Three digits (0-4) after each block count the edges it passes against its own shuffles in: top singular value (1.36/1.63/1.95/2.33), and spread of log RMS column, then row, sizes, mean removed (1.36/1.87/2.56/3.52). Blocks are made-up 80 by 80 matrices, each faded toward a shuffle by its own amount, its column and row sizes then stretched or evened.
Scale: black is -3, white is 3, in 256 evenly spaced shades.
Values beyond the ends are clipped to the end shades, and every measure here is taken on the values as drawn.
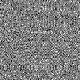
4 0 0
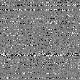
2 1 4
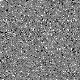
1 1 1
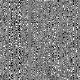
1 4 0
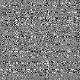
0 2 4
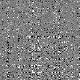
3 3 3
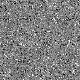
1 0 1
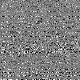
0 0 4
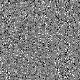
2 2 0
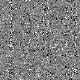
1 3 1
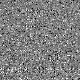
1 0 2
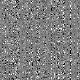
0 4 2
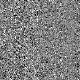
0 3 0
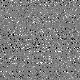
0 0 3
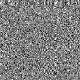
3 1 1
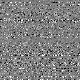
2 0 4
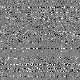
3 0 4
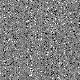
0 2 0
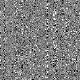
2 3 1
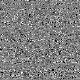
1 1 3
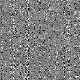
3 3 0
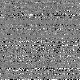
1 0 4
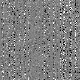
1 4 0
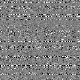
3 1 4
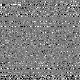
2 0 4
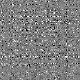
2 2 3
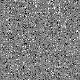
0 2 1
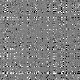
4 3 3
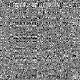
4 1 3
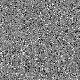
2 0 0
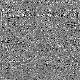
1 1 3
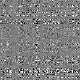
1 3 4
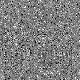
2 1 0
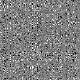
0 3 2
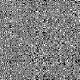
3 2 2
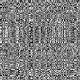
4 3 3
